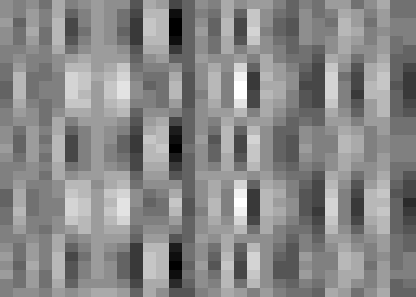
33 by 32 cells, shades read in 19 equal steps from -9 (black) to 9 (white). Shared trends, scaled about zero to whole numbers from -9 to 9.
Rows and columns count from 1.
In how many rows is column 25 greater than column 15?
15
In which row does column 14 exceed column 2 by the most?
23
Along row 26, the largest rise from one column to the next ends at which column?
26
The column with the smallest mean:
14
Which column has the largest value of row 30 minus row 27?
20
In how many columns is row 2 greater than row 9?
15
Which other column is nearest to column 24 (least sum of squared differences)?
1
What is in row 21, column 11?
-1
